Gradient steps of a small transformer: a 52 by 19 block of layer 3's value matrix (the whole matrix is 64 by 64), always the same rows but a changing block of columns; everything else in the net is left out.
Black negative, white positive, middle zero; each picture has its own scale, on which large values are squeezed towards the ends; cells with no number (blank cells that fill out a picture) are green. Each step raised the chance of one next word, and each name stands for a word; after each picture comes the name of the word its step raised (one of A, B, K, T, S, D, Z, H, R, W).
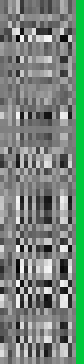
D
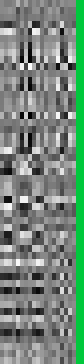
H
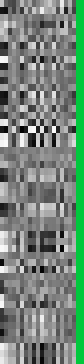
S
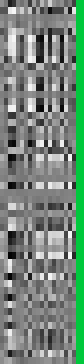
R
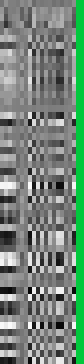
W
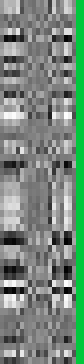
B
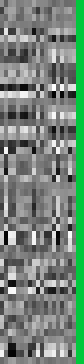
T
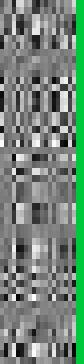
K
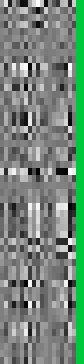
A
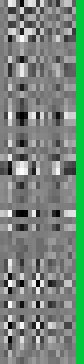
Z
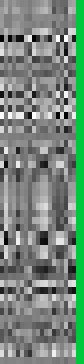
B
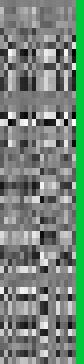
W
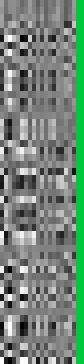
W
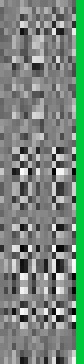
H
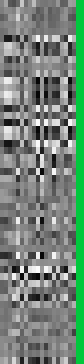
S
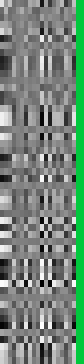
D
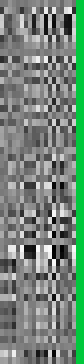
R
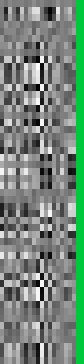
T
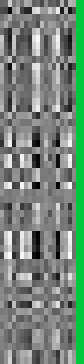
R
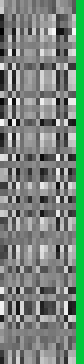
W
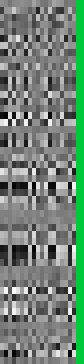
W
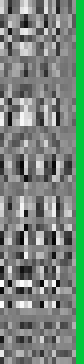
B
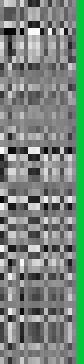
H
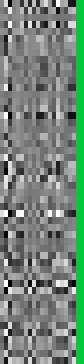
Z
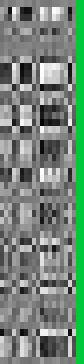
T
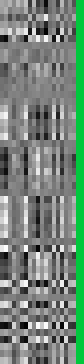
D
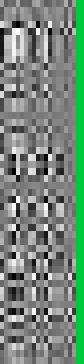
H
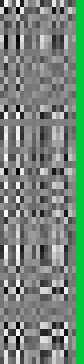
R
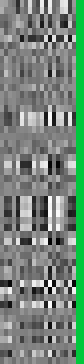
B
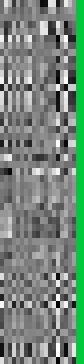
K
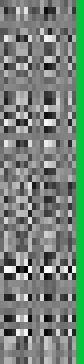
S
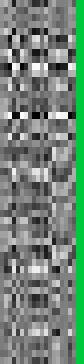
A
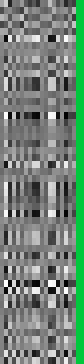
Z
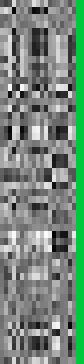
R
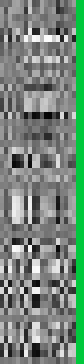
D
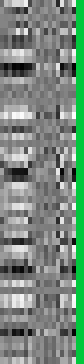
A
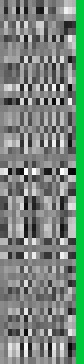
K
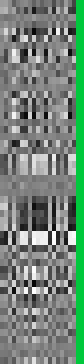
B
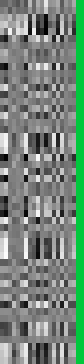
K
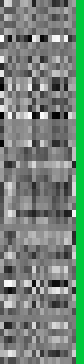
Z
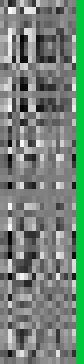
R
